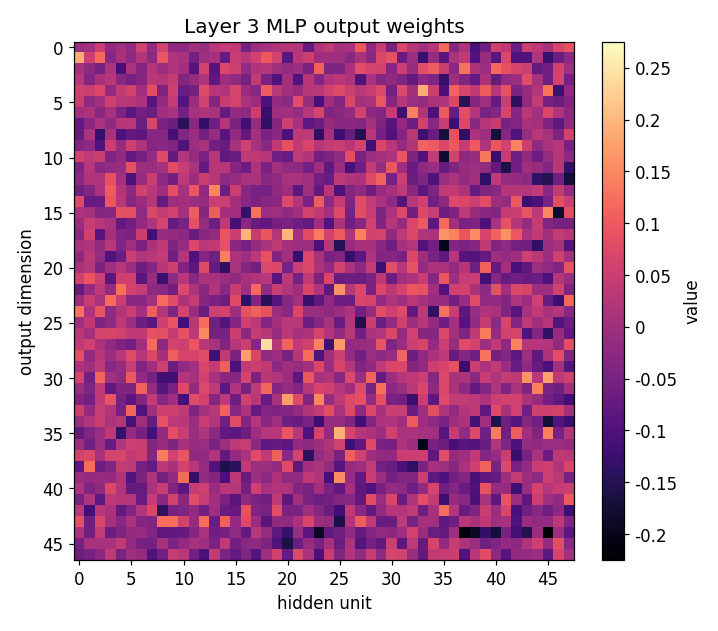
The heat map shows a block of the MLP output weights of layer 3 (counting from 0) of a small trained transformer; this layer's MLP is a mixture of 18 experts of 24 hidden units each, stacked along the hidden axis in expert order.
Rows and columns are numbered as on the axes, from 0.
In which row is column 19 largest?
37
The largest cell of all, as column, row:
18, 27
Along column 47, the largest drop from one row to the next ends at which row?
42
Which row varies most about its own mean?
17
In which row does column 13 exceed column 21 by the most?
13
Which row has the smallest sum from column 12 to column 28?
44
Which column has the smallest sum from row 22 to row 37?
34
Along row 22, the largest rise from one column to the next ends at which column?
25
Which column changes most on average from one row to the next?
35
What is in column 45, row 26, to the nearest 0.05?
-0.15
